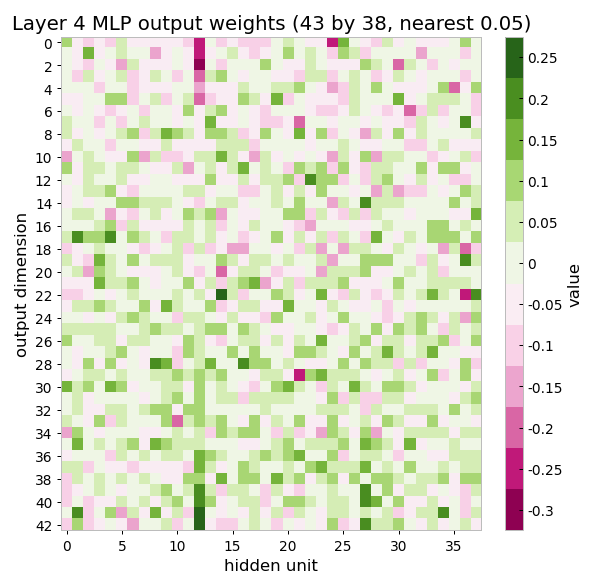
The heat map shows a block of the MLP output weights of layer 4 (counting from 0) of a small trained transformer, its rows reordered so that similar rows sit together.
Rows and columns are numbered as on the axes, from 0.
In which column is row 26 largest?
23
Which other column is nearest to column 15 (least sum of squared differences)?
6
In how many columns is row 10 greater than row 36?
10
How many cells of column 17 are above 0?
19
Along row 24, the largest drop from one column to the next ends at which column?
36
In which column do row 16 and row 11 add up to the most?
34
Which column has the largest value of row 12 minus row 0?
24
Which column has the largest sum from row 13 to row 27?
3
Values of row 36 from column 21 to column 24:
0.15 0 0 0.1
